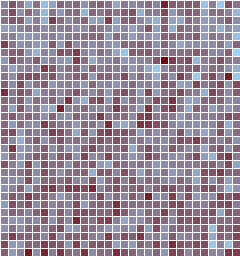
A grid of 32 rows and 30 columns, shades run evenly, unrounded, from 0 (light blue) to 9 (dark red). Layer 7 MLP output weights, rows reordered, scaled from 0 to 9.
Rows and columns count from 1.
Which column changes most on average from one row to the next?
29
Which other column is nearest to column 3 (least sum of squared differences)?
17
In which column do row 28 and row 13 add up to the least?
16
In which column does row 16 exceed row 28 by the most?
18
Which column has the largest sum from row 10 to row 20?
19
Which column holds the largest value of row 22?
28
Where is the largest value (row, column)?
8, 21
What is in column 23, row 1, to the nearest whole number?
5
